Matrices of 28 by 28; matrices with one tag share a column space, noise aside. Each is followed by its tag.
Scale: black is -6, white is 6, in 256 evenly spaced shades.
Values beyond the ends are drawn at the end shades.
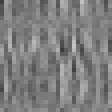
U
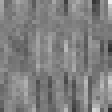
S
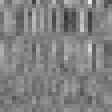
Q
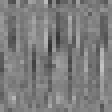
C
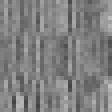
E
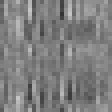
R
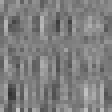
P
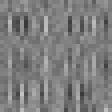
P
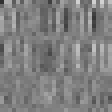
Q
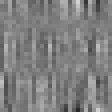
S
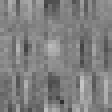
S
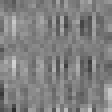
P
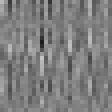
U
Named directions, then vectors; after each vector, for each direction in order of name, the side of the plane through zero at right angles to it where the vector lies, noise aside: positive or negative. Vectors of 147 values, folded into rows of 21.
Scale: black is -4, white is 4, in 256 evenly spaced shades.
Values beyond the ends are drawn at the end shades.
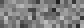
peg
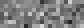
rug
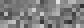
negative, positive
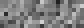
positive, negative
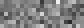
negative, positive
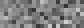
positive, negative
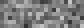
positive, positive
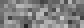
positive, positive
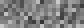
negative, positive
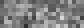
positive, positive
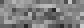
positive, positive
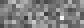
positive, positive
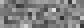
negative, negative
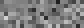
positive, negative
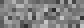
positive, positive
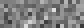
negative, negative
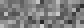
negative, positive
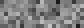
positive, negative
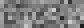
negative, negative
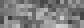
positive, positive
